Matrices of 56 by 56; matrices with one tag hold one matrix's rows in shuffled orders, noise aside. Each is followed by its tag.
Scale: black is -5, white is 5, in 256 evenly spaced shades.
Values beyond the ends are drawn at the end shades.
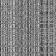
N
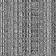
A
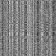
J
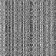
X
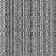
X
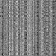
J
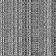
A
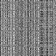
N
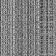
N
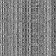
A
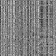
N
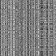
N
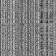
N
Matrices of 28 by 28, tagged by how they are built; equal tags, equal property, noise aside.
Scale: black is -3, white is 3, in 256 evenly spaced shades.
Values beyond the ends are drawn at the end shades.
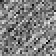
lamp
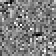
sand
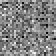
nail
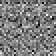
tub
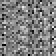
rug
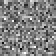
tub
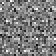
tub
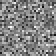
tub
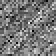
lamp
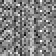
rug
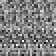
tub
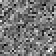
lamp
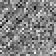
lamp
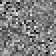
sand
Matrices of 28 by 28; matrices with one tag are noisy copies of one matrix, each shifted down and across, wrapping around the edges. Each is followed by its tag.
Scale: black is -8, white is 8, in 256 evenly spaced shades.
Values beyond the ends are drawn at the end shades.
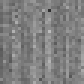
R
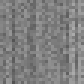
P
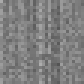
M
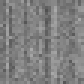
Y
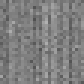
P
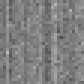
Y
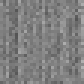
M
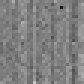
Y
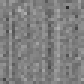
Y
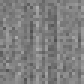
M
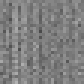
P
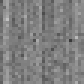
R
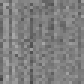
P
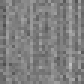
M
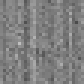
Y
